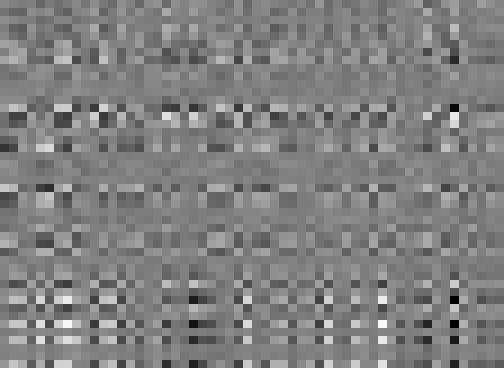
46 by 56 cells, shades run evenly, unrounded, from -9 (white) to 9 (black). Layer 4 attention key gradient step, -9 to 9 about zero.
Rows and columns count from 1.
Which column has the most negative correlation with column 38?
52
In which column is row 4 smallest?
51
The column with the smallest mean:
43
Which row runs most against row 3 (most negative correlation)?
29
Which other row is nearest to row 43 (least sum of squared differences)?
41
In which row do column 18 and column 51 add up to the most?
14
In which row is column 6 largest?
24
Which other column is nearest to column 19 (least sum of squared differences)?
11
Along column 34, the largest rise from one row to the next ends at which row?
15
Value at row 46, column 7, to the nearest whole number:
-6
